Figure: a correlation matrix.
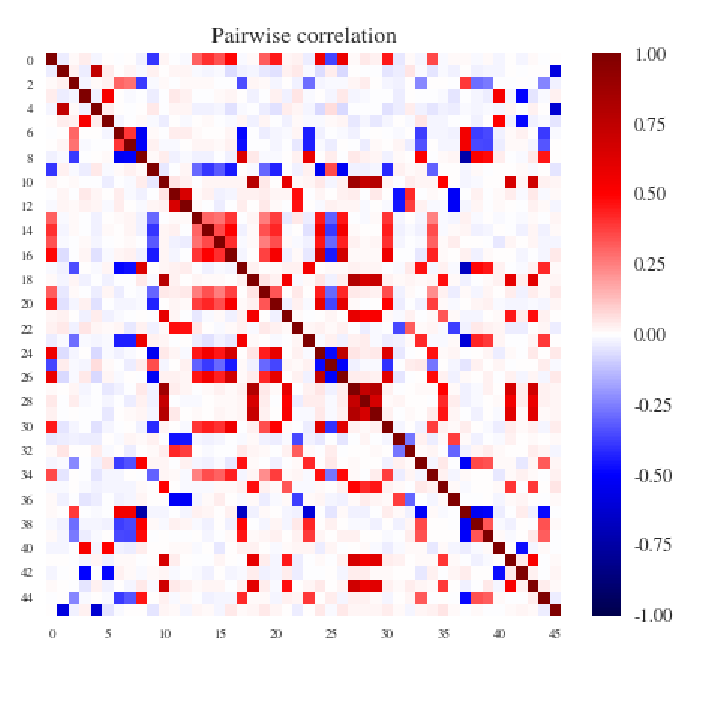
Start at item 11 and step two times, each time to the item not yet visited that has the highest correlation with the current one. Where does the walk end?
22
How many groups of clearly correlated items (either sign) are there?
6
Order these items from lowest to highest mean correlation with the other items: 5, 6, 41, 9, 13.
9, 6, 5, 13, 41
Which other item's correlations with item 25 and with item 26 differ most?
24
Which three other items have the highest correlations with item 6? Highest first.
37, 7, 2
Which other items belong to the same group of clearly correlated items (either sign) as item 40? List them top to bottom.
3, 5, 42
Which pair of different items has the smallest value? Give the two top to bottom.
8, 37
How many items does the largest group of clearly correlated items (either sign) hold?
13
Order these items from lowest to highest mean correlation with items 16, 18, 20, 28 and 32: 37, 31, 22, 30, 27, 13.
31, 37, 22, 13, 30, 27
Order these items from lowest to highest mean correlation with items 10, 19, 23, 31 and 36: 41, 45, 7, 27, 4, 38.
7, 4, 45, 38, 41, 27
